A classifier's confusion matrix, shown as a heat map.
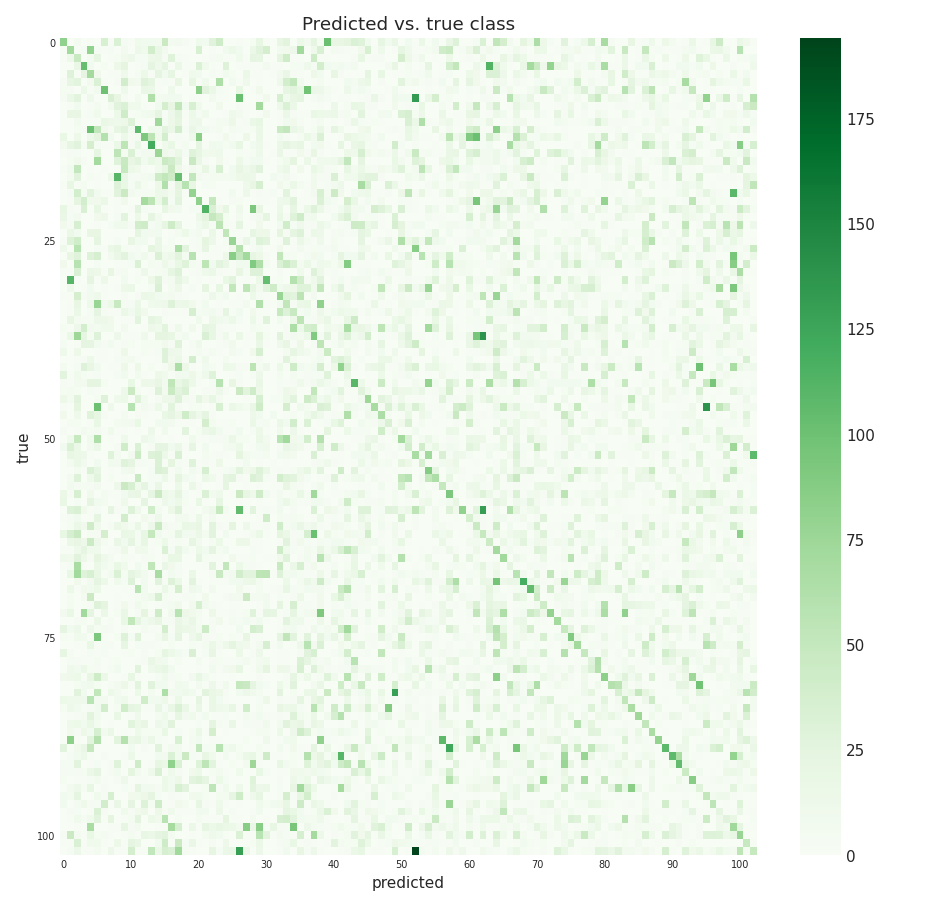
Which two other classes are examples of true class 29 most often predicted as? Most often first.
100, 67
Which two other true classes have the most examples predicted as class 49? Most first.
82, 89
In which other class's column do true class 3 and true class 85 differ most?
63
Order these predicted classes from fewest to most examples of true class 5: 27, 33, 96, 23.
27, 96, 33, 23
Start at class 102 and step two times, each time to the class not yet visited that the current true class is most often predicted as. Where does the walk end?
54
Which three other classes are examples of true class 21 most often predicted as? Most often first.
28, 64, 71
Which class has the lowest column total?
31
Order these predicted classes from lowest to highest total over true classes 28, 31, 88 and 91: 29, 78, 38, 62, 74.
62, 78, 29, 74, 38
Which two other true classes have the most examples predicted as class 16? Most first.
91, 99
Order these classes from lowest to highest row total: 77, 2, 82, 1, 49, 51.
49, 2, 77, 51, 1, 82
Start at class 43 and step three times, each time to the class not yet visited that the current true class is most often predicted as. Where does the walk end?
37
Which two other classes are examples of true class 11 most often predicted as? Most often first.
4, 64
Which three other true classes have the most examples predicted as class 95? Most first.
46, 7, 76
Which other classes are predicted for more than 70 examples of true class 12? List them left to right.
20, 60, 61
